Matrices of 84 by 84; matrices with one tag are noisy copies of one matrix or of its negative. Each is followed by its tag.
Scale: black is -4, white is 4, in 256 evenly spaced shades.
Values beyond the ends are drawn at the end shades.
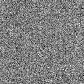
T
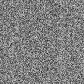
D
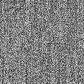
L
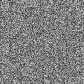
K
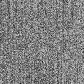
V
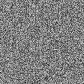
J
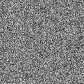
T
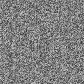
J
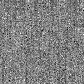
L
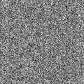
K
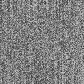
V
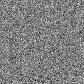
K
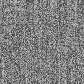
L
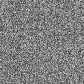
T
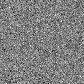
T
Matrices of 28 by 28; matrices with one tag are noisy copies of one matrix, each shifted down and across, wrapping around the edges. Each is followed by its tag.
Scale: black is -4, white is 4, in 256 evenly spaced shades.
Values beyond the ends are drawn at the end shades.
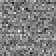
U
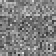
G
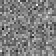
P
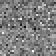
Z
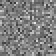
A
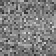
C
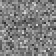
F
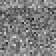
G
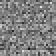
U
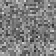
C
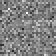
P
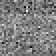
C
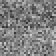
C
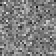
A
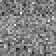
C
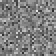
P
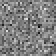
A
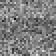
G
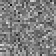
P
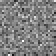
F
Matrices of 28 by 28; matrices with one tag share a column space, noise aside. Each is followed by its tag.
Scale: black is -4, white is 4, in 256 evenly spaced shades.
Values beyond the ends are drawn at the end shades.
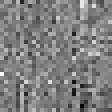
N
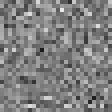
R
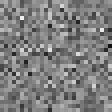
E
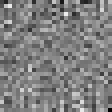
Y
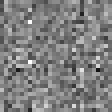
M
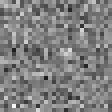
R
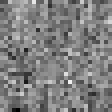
N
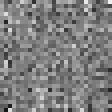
Y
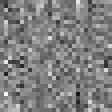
M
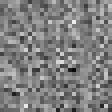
M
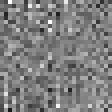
Y
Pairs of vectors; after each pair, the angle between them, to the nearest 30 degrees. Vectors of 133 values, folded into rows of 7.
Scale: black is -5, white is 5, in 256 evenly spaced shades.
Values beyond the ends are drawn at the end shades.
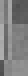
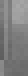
150 degrees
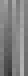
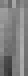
30 degrees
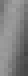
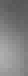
90 degrees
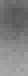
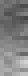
30 degrees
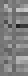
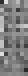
120 degrees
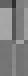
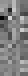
120 degrees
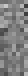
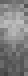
60 degrees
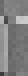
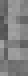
120 degrees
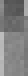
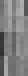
150 degrees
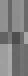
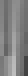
90 degrees
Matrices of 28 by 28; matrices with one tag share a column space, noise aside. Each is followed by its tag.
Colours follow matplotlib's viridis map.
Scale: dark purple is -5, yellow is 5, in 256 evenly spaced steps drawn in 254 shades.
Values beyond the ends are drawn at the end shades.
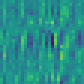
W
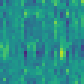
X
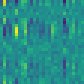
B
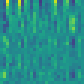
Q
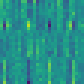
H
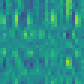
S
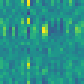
B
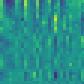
Q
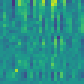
Q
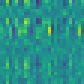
B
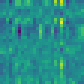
B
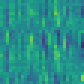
W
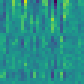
Q
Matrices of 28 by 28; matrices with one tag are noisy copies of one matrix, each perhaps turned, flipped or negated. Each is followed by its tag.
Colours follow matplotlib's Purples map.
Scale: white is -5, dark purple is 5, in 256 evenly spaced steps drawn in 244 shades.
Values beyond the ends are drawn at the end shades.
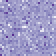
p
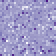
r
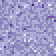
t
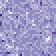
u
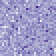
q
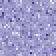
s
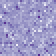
t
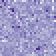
u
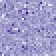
r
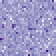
p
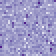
r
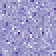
r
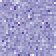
r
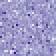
r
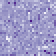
u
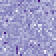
t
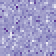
s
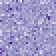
u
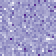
t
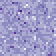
s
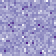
r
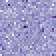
p
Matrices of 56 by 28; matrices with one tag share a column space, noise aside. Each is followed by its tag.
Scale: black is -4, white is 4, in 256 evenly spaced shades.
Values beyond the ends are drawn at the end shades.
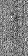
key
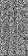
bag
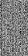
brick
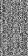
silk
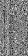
bag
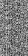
brick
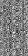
silk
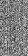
key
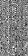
key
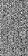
brick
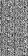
silk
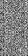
brick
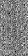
bag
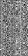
bag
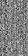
brick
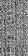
brick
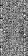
brick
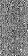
bag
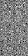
bag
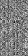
silk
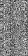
bag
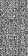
brick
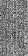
brick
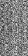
bag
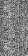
key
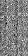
key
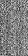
bag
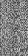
brick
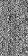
key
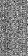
silk
